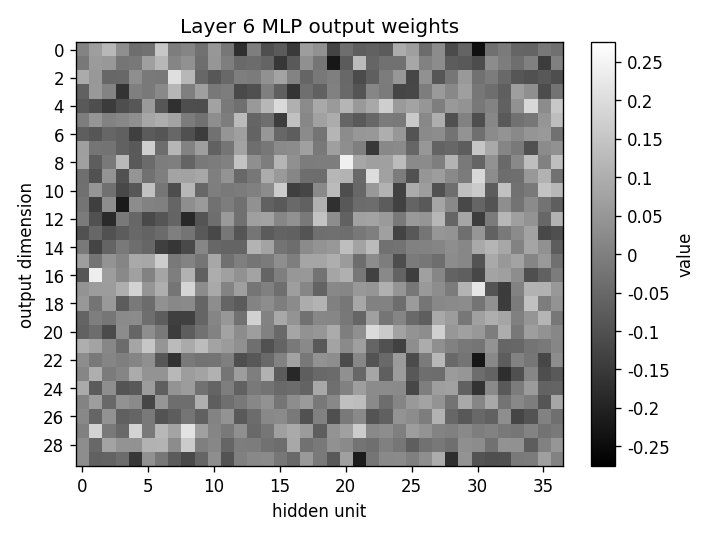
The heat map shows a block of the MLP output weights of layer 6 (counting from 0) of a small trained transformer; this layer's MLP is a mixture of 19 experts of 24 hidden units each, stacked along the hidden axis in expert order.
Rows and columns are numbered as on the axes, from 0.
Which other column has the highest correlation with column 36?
25
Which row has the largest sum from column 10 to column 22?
4
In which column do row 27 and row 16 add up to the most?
1
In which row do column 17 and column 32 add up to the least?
23
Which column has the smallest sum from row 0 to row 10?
3
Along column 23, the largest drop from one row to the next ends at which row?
21
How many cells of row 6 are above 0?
18
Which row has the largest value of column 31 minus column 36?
14
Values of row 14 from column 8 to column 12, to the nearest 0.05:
-0.1 0 -0.05 -0.05 -0.05
